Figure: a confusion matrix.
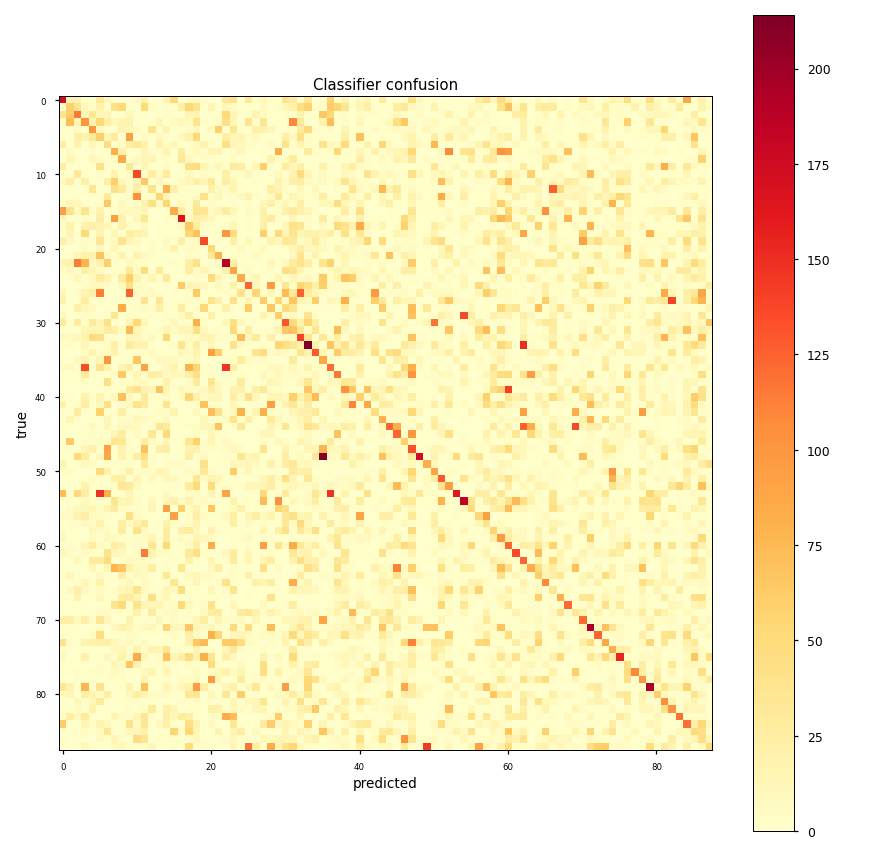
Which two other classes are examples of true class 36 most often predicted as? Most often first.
22, 3
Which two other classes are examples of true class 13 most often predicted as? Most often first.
10, 51
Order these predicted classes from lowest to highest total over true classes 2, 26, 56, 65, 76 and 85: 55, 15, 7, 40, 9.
7, 55, 40, 15, 9
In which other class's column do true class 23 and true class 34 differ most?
20
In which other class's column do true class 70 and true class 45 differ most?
35
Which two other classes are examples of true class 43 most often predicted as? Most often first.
71, 73
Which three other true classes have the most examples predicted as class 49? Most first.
87, 71, 28
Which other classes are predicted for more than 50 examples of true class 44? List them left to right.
21, 45, 62, 63, 69
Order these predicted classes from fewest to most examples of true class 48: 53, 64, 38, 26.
64, 26, 38, 53
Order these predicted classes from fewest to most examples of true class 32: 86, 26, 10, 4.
10, 26, 4, 86
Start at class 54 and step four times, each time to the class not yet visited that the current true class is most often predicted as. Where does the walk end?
50
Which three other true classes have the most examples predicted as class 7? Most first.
16, 63, 11
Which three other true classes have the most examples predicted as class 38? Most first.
39, 27, 24
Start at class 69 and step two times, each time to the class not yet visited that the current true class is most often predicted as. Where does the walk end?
60
